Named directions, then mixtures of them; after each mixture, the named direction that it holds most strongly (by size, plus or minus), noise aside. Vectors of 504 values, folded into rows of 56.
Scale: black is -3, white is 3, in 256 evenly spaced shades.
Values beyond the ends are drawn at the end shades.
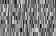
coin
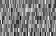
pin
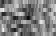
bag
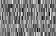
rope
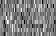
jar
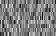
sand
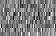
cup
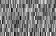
pin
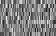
sand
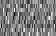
cup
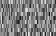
pin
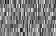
coin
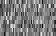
jar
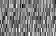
cup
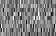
cup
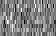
jar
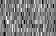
jar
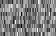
rope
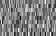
pin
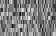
coin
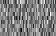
coin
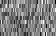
sand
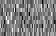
jar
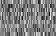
rope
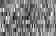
cup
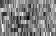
bag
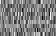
rope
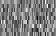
coin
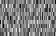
sand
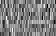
sand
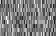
jar
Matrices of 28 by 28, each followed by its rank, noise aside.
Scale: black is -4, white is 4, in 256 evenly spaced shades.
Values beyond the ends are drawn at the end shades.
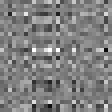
two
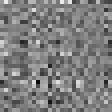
four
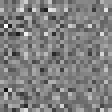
three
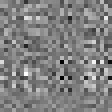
three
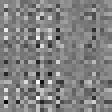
two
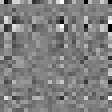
one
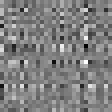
two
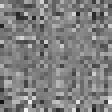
four
